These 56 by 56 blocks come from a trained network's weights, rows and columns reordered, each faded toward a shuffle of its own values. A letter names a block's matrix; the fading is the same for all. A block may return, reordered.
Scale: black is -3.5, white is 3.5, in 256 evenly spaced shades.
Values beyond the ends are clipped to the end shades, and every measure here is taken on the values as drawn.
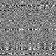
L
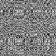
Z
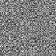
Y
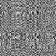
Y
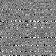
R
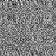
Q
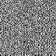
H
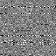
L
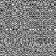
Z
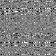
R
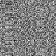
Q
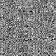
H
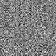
H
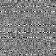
L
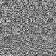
Y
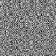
Y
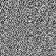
Q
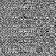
Z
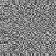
Y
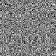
H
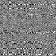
L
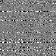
R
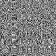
H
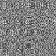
Q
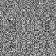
Q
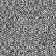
Q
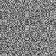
Q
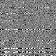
R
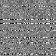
R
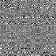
L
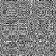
Z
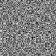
Q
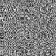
Q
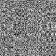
Q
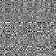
L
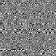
L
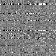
R
